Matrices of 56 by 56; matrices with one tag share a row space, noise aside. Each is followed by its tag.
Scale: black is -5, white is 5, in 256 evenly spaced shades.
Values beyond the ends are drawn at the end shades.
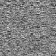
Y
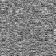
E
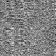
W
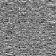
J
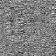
W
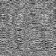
E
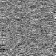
E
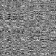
Y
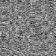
E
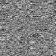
E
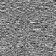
E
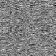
E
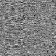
W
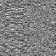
W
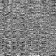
Y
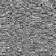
E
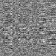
J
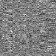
J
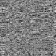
E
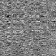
Y
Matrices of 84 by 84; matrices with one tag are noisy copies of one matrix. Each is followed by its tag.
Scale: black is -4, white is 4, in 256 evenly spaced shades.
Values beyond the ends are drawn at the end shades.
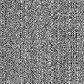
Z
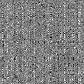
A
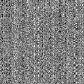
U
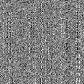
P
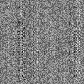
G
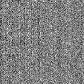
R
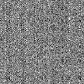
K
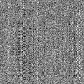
G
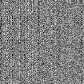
R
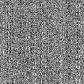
P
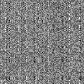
K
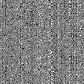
Z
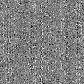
P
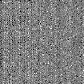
R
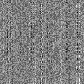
P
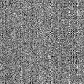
Z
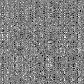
A
